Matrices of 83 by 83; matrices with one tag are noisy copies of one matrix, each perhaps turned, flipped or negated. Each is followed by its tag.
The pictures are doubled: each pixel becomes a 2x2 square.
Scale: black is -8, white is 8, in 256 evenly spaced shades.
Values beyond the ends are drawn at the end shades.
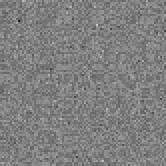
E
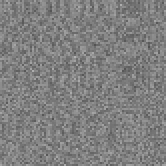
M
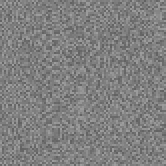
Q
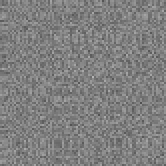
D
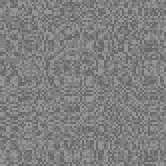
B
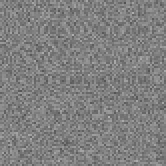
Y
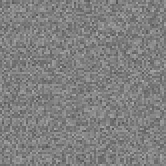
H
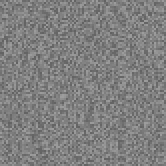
H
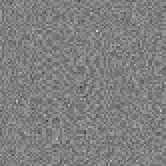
Q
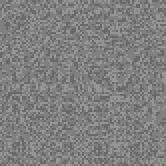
E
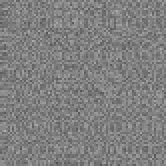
D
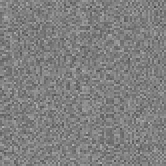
Q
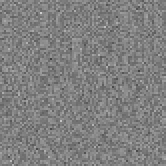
H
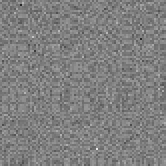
D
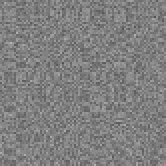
B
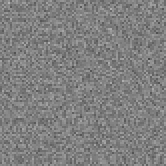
H
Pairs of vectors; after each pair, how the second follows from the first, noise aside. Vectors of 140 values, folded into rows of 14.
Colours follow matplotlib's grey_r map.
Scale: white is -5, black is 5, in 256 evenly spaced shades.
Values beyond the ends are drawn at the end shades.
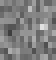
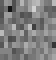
wrapped around, negated.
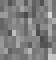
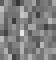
wrapped around.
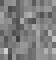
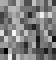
negated, scaled up.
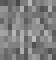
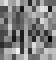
negated, scaled up.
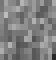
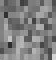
negated.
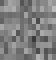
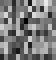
wrapped around, scaled up.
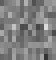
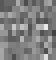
sign-scrambled.
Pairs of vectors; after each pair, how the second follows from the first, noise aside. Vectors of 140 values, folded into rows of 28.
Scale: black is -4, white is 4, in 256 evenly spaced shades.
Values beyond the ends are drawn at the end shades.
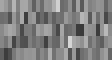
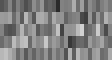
negated.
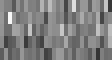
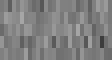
wrapped around, negated, shrunk.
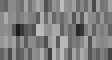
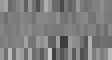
negated, partly zeroed.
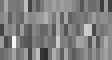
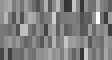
reversed.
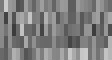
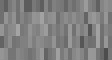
reversed, negated, shrunk.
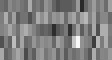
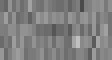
shrunk.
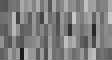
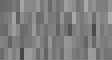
shrunk.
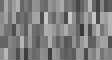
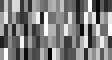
scaled up.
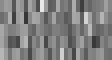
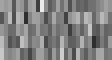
copied.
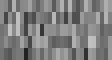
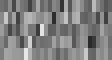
negated.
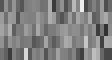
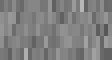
shrunk.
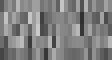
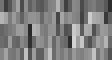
reversed.
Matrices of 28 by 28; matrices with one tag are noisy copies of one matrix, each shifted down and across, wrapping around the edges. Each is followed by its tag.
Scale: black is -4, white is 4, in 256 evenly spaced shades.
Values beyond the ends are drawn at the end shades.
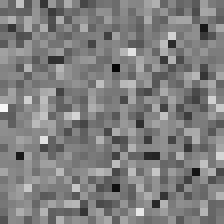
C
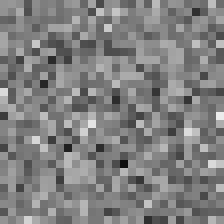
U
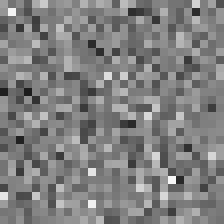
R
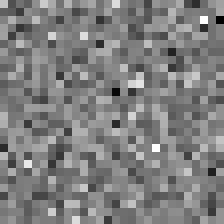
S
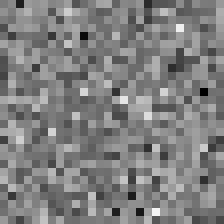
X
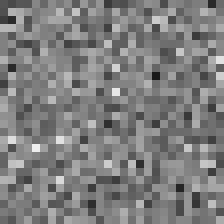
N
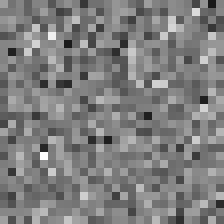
U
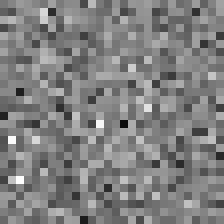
C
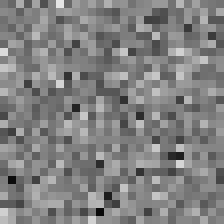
N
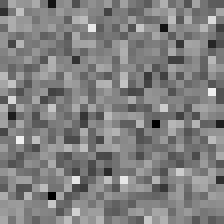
S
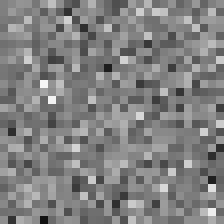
U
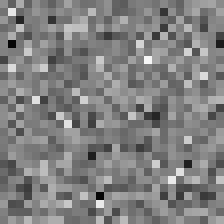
S
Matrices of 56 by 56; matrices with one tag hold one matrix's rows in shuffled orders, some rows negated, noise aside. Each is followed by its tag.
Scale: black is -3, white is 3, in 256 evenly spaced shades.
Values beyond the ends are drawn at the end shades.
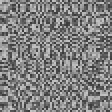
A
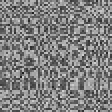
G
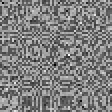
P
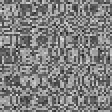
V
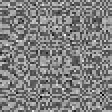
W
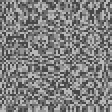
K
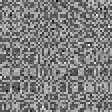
G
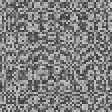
K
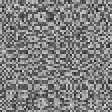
K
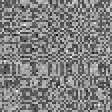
V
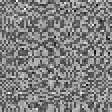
K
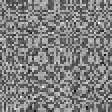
K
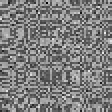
W
